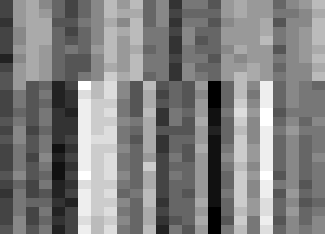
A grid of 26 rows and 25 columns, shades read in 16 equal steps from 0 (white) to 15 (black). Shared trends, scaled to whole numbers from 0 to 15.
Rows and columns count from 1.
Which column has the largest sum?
17
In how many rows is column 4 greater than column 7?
17
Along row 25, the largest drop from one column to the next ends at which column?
7
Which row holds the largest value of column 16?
5
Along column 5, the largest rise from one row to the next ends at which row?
10
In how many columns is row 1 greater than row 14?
9
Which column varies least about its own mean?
23
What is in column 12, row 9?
9
